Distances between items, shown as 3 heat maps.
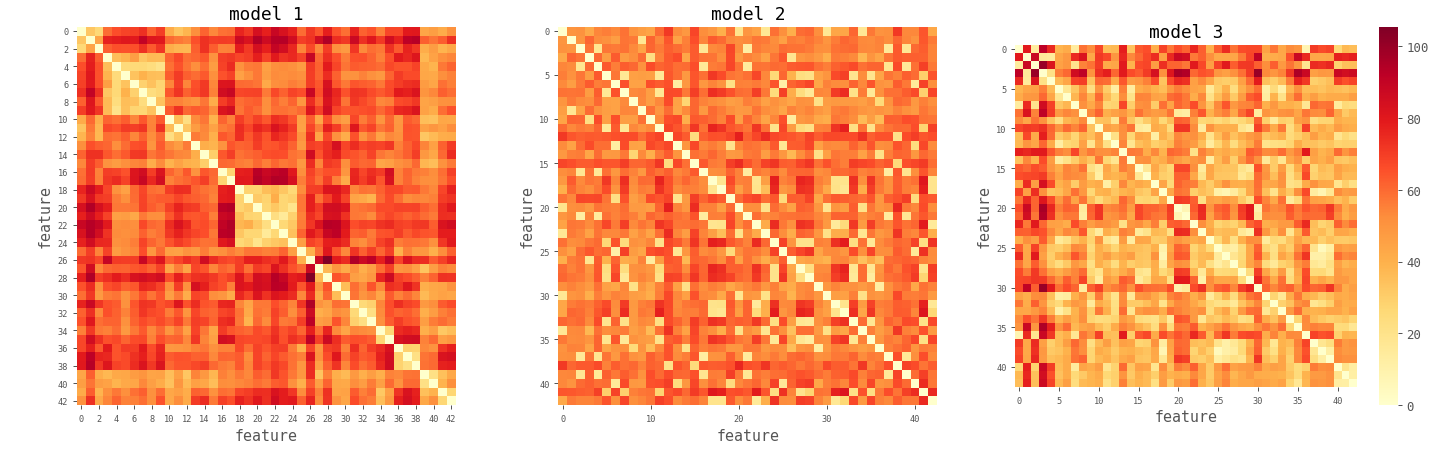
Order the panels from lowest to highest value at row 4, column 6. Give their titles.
model 1, model 3, model 2
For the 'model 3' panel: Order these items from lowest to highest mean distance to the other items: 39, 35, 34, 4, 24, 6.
24, 34, 39, 6, 35, 4
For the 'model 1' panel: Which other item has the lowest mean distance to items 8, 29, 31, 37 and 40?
39
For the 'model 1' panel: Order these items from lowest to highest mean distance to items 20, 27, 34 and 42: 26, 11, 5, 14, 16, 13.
5, 11, 14, 13, 16, 26
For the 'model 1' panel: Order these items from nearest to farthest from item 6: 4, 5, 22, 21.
4, 5, 21, 22
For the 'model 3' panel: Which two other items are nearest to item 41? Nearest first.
42, 40
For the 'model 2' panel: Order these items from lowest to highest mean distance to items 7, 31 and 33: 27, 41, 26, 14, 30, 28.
28, 27, 41, 26, 30, 14
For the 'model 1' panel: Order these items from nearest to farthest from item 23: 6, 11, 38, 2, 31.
6, 31, 38, 11, 2
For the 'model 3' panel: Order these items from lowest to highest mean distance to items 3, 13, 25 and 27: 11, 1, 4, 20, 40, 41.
4, 1, 11, 41, 40, 20
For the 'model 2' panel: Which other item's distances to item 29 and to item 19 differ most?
36
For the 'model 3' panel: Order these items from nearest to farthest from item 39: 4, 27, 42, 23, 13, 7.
27, 23, 4, 13, 42, 7
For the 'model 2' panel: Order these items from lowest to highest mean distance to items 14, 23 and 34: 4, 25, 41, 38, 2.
25, 2, 4, 41, 38
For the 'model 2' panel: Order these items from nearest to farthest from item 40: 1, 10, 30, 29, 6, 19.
6, 19, 29, 1, 30, 10
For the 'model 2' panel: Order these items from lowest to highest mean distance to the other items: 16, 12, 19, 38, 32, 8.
8, 16, 32, 19, 38, 12
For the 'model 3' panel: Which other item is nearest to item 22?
13
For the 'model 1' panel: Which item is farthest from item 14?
26
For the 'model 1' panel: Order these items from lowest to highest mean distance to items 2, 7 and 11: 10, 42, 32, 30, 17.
10, 42, 30, 32, 17
